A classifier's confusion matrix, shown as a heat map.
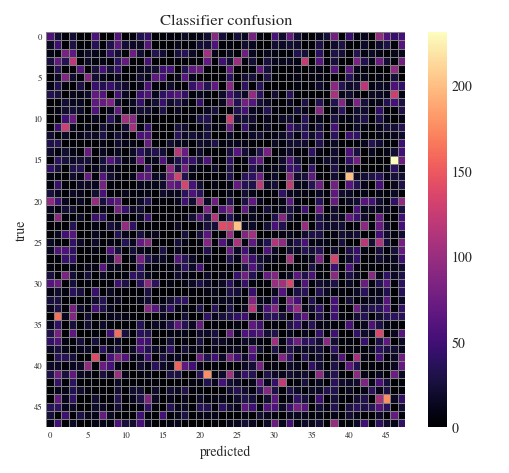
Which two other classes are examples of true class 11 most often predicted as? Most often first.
2, 24
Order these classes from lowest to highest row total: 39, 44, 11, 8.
11, 44, 8, 39
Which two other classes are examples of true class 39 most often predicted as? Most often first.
6, 41
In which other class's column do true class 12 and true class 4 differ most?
46
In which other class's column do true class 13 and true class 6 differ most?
42
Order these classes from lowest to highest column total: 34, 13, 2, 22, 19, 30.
19, 22, 2, 34, 30, 13
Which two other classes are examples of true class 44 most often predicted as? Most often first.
45, 13
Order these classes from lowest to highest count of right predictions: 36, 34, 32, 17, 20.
36, 34, 32, 20, 17
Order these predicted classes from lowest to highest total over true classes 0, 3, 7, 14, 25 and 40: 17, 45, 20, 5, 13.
20, 45, 5, 13, 17
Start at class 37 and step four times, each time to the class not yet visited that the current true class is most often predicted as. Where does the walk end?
38
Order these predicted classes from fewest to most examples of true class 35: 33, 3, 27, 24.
24, 3, 33, 27
